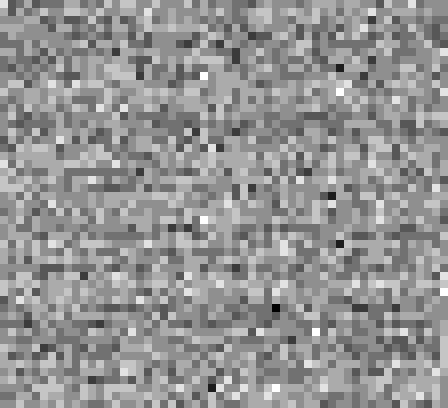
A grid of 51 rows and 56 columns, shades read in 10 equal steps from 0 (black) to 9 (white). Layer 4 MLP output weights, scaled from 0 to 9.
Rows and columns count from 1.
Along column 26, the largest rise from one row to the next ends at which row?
10
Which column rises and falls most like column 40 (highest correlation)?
51
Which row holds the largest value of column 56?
37
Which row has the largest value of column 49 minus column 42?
25
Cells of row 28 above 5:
32
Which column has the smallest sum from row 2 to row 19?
23
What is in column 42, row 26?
8
